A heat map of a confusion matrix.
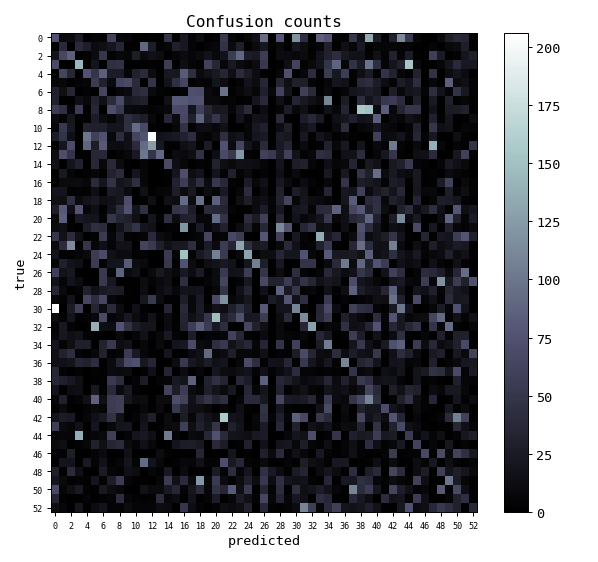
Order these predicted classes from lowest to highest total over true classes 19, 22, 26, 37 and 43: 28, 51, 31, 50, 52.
31, 52, 28, 51, 50
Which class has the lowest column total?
27
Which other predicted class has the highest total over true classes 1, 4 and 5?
16
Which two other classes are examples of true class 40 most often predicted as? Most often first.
39, 5
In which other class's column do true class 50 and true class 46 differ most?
37
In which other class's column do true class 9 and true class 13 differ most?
23
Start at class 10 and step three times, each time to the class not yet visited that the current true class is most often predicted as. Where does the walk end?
47
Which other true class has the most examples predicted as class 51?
26
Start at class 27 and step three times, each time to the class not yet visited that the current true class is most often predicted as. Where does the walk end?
21
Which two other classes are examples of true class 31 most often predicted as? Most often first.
20, 48
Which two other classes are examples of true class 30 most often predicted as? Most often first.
0, 43
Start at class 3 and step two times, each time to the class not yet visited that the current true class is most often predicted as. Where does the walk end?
14
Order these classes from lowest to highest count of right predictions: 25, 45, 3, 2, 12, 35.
35, 45, 2, 25, 12, 3
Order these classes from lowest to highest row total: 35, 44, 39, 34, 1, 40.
1, 39, 35, 44, 34, 40
